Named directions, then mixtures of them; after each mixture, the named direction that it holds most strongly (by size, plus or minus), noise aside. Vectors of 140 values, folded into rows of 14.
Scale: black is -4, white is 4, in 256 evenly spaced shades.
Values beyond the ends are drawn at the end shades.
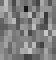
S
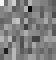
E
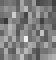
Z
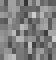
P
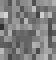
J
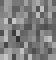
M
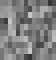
P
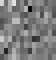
E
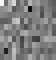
E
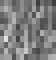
Z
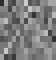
E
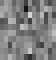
S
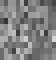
Z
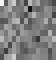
E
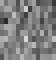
Z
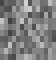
S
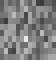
Z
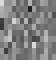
E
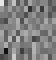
E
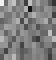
E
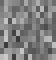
M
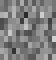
J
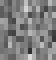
P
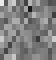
E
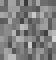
P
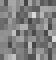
P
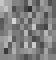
S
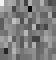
E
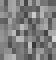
P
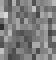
J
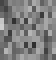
S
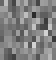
P
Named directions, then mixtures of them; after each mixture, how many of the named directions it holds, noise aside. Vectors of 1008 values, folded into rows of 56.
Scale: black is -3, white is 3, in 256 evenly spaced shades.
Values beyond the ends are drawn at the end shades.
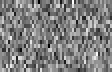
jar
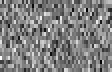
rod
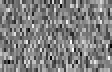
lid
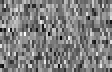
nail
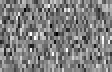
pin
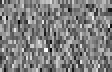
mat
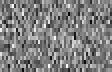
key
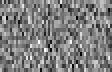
two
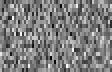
four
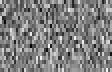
four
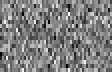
two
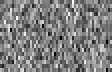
four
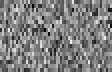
three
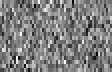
one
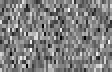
four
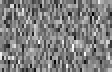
three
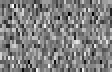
two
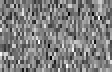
two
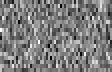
four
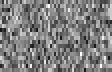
four
